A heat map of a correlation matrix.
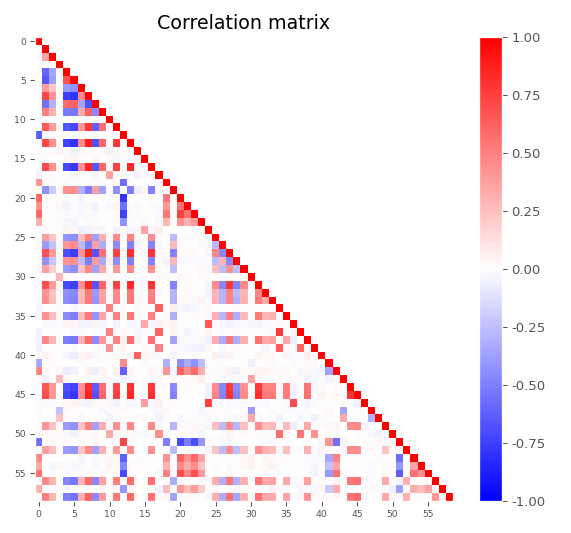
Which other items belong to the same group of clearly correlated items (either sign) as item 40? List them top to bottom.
14
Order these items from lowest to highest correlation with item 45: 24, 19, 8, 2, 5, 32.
5, 8, 19, 24, 2, 32
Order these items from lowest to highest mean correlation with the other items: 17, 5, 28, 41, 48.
5, 28, 41, 48, 17
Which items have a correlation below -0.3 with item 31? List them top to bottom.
4, 5, 8, 19, 26, 28
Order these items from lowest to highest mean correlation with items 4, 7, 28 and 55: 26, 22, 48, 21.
48, 26, 21, 22
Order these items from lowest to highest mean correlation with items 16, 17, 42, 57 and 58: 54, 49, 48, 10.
48, 10, 54, 49
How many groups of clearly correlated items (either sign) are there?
6
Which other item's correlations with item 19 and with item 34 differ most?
37
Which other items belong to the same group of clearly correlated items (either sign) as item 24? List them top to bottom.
15, 36, 46
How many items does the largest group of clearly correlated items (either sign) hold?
28
